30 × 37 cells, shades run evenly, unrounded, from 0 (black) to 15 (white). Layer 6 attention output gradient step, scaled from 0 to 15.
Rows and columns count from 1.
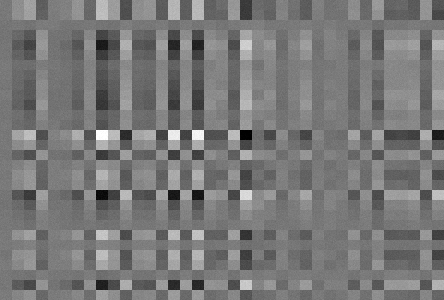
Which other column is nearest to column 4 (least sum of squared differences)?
26
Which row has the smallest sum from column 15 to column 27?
14
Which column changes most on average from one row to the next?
9
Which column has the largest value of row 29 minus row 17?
21
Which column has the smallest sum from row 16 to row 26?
37
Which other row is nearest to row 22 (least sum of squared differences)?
12
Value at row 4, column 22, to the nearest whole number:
8
